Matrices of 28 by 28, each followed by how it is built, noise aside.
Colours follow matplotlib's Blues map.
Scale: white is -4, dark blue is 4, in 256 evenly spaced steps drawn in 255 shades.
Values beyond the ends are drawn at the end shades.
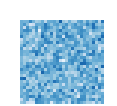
noise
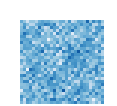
Hankel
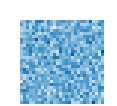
repeating columns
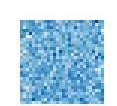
noise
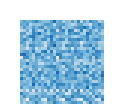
repeating columns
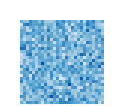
noise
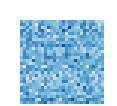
repeating columns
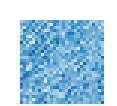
Hankel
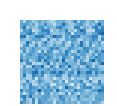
repeating columns
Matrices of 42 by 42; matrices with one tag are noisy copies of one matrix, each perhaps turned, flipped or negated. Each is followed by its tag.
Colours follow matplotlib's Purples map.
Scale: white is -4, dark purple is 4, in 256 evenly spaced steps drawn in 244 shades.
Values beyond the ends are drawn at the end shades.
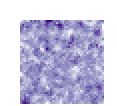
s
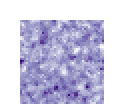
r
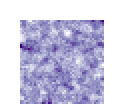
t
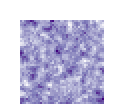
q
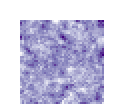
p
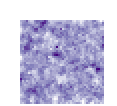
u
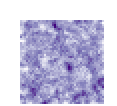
u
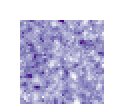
r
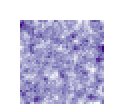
s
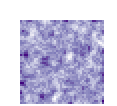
u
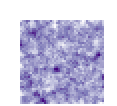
u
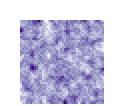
t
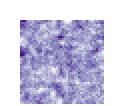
p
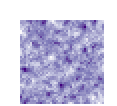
q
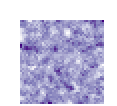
t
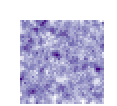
u
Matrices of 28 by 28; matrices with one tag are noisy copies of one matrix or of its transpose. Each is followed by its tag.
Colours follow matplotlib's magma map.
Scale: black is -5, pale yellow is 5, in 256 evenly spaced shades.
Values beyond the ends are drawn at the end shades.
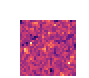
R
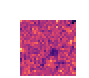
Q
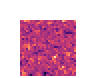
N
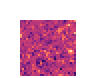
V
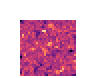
R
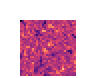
R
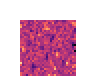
N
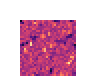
R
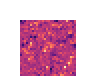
R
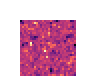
R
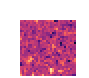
V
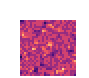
R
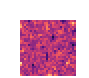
N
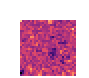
Q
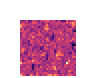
N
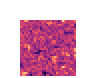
N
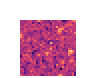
V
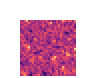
N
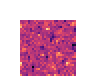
N
